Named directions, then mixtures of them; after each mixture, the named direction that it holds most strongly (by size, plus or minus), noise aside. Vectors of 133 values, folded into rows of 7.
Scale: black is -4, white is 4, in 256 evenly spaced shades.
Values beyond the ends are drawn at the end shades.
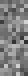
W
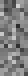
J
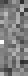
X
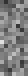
X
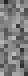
J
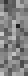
J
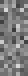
W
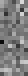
X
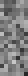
J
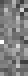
X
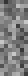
J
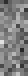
X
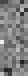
X
